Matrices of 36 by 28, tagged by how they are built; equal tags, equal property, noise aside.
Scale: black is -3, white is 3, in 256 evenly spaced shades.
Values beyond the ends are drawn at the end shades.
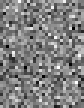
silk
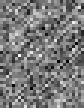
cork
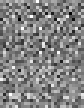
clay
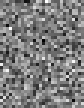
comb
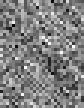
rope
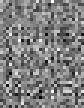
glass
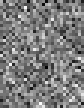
rope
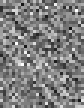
rope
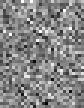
rope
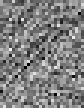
cork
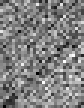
cork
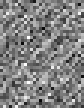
cork
